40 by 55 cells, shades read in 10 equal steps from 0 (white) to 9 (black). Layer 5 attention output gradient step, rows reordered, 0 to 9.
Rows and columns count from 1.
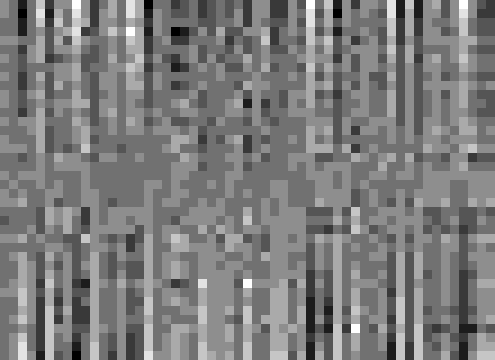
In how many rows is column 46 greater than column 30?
16
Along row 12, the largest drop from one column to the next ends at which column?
29
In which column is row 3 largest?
3
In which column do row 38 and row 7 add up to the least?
28
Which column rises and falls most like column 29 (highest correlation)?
12
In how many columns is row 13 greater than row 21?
22
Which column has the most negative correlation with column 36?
33
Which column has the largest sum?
10
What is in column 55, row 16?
5
